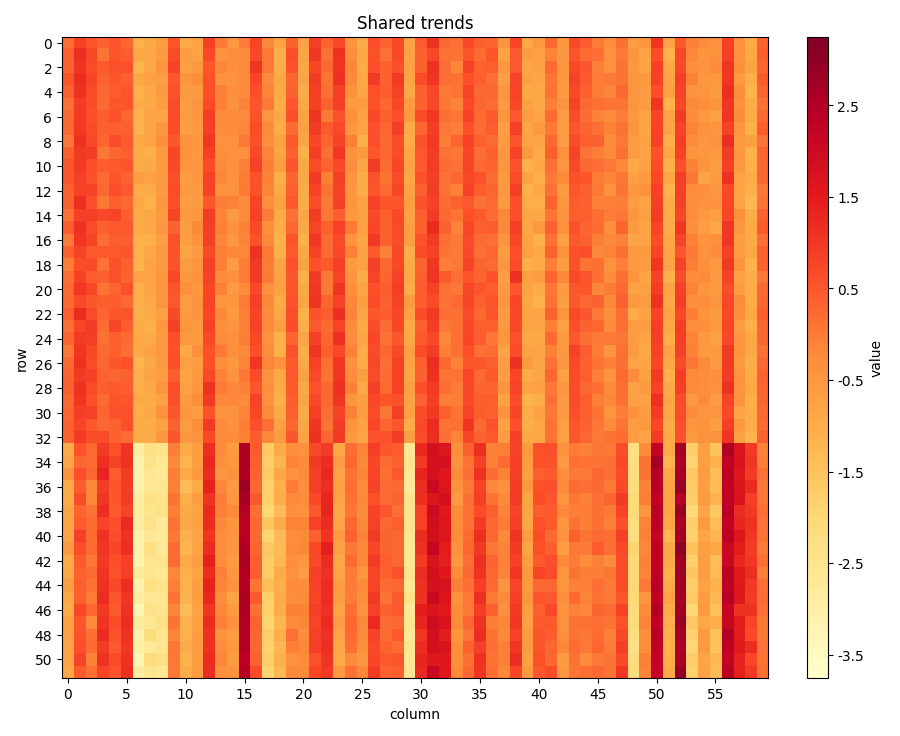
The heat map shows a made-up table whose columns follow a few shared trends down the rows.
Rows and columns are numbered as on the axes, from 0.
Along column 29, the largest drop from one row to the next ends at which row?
33
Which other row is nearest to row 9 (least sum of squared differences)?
4
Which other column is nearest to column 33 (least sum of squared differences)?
13
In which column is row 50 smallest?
6
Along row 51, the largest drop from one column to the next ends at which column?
53
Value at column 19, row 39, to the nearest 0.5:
0
